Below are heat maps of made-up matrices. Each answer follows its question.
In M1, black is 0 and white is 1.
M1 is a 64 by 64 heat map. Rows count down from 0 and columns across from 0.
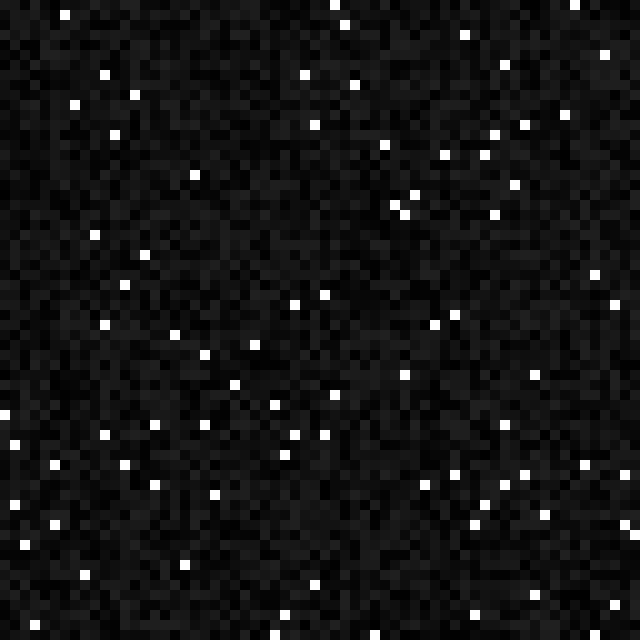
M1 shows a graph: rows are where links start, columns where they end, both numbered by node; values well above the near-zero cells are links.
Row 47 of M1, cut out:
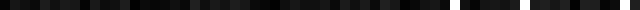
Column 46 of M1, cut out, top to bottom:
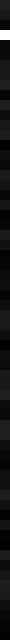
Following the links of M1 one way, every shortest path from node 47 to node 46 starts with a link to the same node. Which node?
node 62
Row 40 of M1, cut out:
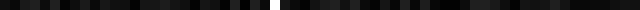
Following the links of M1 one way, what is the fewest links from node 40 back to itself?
6
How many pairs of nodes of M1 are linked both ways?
6
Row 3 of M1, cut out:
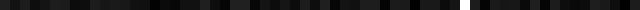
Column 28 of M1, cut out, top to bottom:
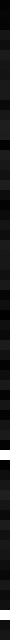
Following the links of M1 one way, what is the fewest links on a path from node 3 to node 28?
5
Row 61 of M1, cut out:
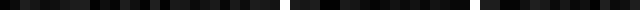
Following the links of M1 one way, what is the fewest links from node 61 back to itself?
5
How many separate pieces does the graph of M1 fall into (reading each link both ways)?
10
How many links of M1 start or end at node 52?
5
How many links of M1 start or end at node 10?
4
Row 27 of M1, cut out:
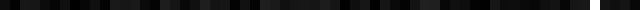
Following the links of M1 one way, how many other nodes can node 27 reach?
5
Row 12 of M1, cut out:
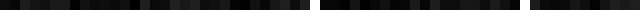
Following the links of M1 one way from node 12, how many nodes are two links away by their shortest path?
4
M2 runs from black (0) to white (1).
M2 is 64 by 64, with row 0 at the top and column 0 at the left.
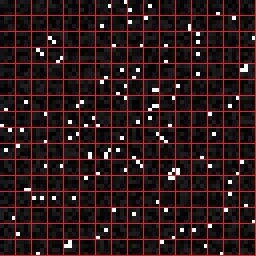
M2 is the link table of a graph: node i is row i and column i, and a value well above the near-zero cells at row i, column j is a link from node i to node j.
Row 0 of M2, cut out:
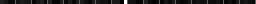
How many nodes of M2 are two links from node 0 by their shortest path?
3
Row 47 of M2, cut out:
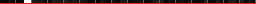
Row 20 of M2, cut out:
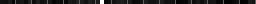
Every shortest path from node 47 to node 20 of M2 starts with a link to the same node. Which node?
node 6
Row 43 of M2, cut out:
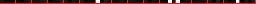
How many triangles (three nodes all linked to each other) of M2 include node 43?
2
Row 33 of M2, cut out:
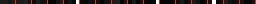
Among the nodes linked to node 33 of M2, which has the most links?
node 39
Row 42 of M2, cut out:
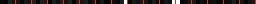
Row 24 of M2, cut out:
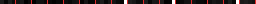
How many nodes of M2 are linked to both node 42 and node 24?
2
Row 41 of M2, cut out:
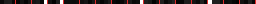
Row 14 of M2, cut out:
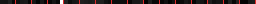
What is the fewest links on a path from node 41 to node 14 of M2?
2
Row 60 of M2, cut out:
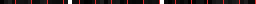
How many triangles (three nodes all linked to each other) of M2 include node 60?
0
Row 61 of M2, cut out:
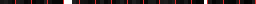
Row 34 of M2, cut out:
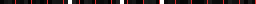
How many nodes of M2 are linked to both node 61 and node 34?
1
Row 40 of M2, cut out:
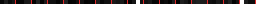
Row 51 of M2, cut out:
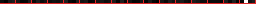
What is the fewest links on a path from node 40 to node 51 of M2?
4
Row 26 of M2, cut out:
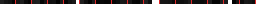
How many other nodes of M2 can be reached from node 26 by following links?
10
